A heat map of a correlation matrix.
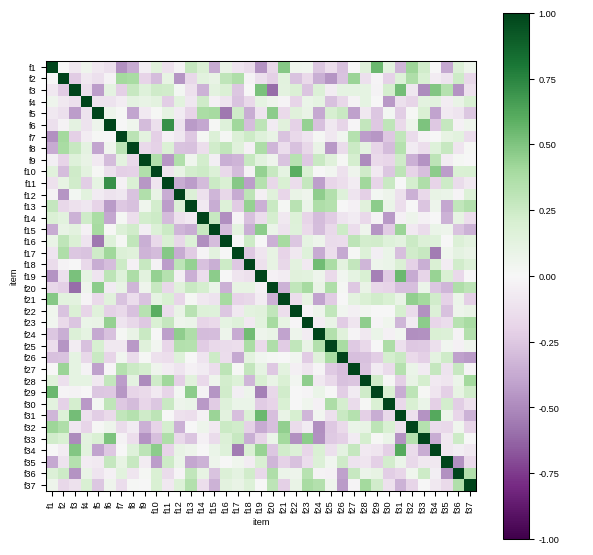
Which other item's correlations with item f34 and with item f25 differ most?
f31
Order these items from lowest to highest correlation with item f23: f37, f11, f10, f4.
f4, f10, f11, f37
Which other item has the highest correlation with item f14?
f5
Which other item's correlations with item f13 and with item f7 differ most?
f29
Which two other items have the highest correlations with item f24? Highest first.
f18, f12
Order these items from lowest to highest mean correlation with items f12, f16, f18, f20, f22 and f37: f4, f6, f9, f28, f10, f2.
f2, f6, f4, f28, f9, f10
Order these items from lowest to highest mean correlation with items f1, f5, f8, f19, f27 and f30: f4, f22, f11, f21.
f4, f22, f21, f11
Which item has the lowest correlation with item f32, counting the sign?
f24
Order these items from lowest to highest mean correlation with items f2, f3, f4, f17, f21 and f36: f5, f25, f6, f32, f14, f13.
f25, f5, f13, f14, f6, f32
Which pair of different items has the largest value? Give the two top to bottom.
f6, f11
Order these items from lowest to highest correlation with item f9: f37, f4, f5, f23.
f23, f5, f37, f4
